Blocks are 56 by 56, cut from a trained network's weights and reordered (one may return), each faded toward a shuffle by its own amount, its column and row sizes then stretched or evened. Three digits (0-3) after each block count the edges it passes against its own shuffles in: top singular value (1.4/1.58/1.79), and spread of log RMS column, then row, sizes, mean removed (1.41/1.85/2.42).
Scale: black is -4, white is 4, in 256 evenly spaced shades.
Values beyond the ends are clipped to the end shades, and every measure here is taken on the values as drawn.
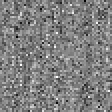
0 1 0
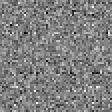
2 1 2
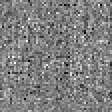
0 0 2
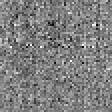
1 0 2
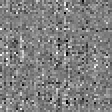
1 2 2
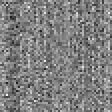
2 1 0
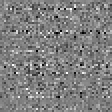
1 2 3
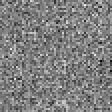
2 1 0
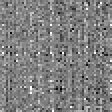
3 2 2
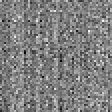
2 1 1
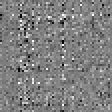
0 3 2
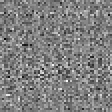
2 0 3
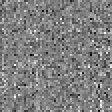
0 2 2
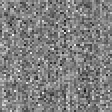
1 0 0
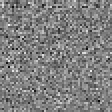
2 1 2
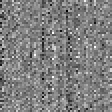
1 3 0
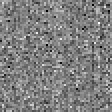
0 1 0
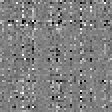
1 3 3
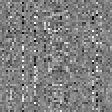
3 3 1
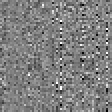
2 3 0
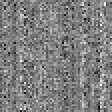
2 3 0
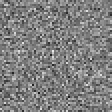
2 1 0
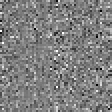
0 3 1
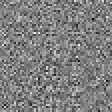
3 2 0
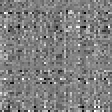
3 1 3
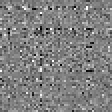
1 2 3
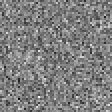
0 1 0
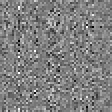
3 3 0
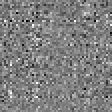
1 2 2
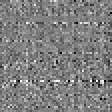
1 0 3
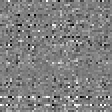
2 2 3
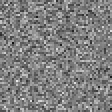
3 0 0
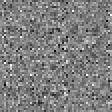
2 2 1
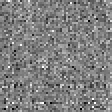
0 0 2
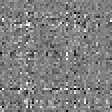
3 3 3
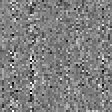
1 3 0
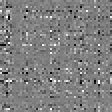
1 3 3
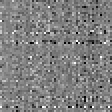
1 2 3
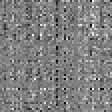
3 2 3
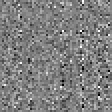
0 3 1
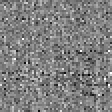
1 0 2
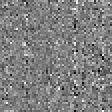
0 3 1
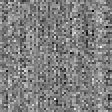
2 2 0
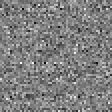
1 0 2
